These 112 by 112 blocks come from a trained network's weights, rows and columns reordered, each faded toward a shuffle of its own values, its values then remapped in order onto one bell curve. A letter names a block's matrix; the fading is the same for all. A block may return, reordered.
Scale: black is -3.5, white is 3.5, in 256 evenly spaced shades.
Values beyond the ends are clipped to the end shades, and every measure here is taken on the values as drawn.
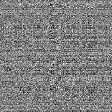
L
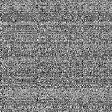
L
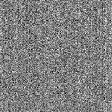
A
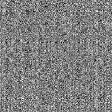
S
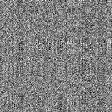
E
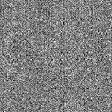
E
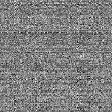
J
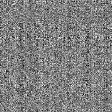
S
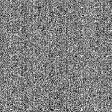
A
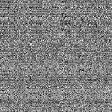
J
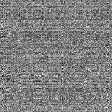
L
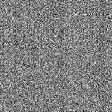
A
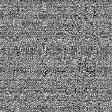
J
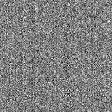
E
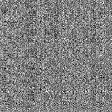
A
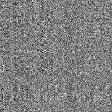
A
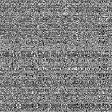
L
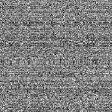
J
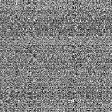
J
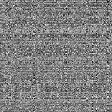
L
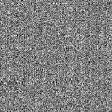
E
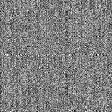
E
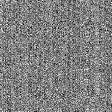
S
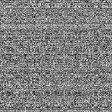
L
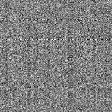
E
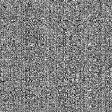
S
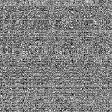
L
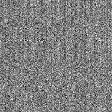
E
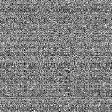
L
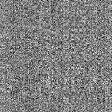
S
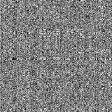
S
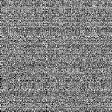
L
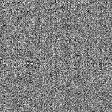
A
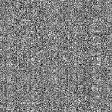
S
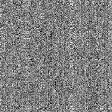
S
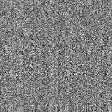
A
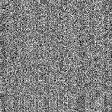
E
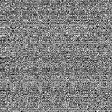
L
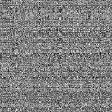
J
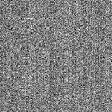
E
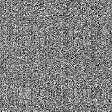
A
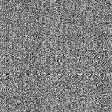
E
